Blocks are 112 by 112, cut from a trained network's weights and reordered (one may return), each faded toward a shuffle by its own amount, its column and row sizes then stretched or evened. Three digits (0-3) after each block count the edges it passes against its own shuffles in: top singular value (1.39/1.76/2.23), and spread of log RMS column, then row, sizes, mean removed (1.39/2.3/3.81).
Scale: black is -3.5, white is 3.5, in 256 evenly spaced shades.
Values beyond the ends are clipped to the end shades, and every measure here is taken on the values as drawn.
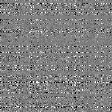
2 2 3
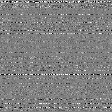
2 0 3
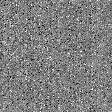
0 1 0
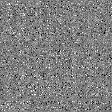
0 0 2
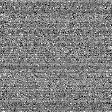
2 1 1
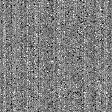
2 1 0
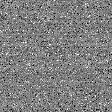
0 0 1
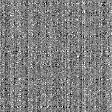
3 1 2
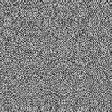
3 0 1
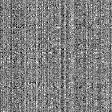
3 1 2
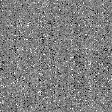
0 1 1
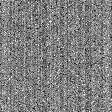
2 0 0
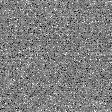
0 0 0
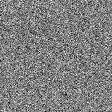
1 0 0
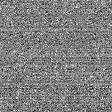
1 0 1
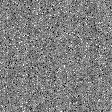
0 0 0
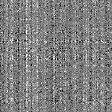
3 2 2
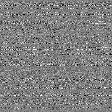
1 0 3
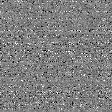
0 0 2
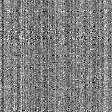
3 1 2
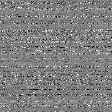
1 0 3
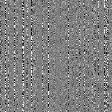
3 3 0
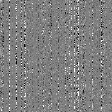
1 3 0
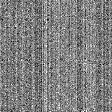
3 1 1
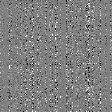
0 3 1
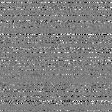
1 0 3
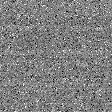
0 0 0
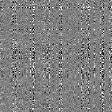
3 3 2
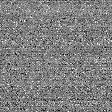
1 0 1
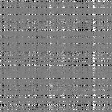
3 2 3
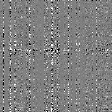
2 3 2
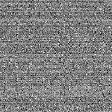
2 1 0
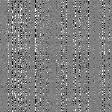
2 3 0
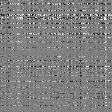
3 1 3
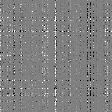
3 3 2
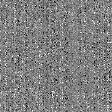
1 2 1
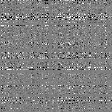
1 2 3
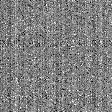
2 0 1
